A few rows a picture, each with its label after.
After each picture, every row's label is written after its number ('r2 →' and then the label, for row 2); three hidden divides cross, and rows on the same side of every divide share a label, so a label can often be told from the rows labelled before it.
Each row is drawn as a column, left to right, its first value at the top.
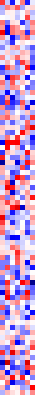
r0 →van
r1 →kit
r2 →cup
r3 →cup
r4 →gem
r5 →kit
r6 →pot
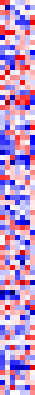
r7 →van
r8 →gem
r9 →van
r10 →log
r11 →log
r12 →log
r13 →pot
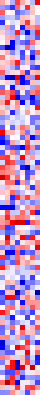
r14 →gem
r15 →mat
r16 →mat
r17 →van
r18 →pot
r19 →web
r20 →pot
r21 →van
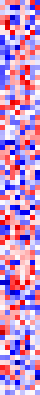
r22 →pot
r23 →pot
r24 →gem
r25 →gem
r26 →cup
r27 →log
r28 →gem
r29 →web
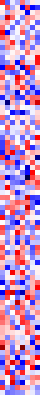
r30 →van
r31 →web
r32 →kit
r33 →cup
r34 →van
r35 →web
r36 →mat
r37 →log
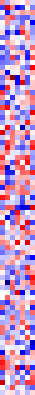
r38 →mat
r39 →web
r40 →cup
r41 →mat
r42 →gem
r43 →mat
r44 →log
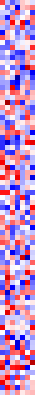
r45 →mat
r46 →gem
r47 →pot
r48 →mat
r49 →pot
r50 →log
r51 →web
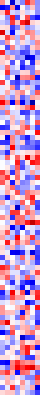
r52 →gem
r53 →gem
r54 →web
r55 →mat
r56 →pot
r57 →pot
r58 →pot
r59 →mat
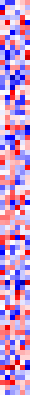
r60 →mat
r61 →pot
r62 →mat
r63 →web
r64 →pot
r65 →log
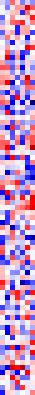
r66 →log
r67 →log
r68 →pot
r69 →kit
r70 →pot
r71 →cup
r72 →web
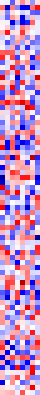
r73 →cup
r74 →gem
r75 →log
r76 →mat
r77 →gem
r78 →gem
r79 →pot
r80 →cup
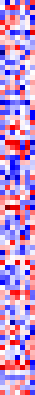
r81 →pot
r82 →web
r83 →web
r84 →web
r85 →mat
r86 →web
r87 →gem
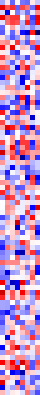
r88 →kit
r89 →web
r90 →web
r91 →pot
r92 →kit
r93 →web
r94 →gem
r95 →web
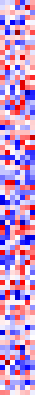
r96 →log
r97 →kit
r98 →log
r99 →van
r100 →log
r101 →cup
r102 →cup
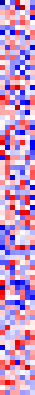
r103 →kit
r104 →mat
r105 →web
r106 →van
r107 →web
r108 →pot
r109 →gem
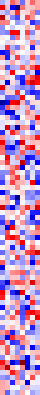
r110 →web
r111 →pot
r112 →gem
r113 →gem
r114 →kit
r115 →cup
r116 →log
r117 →cup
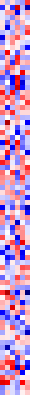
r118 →mat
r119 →kit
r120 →mat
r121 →cup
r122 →mat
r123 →gem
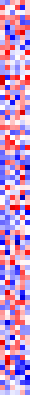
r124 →cup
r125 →kit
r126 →web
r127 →cup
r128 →gem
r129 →cup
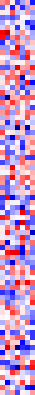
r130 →gem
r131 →van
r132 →gem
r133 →log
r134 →mat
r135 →log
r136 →kit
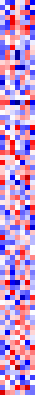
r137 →mat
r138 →log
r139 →web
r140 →pot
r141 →van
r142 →gem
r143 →web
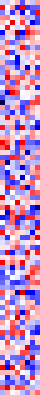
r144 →web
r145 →cup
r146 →pot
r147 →van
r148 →web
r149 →van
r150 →gem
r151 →gem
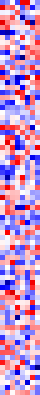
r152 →web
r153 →web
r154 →web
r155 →mat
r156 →mat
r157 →cup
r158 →log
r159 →cup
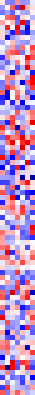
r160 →pot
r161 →cup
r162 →web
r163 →gem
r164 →web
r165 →kit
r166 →cup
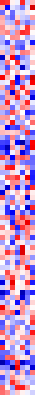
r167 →van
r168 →gem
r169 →log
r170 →mat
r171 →van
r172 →gem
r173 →cup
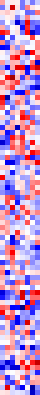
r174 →gem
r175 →van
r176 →cup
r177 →log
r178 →kit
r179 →pot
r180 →kit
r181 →kit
